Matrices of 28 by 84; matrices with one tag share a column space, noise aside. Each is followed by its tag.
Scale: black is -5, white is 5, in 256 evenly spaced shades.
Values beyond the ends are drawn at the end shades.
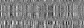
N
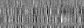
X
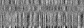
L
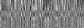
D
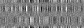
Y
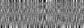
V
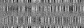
Y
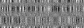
Y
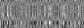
N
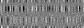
Y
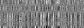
L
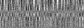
D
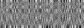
V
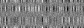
Y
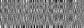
V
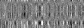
N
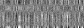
L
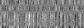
L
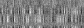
X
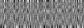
V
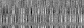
X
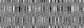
Y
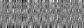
V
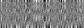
V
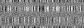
Y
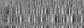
X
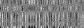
L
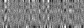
V
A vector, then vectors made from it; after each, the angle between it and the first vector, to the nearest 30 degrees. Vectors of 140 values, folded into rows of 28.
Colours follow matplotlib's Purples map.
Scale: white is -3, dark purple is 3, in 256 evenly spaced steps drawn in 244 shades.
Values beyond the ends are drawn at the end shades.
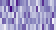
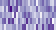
30 degrees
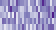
30 degrees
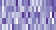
60 degrees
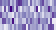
30 degrees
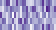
60 degrees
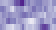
90 degrees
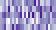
90 degrees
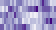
60 degrees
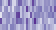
90 degrees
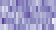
30 degrees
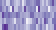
120 degrees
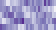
120 degrees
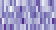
150 degrees
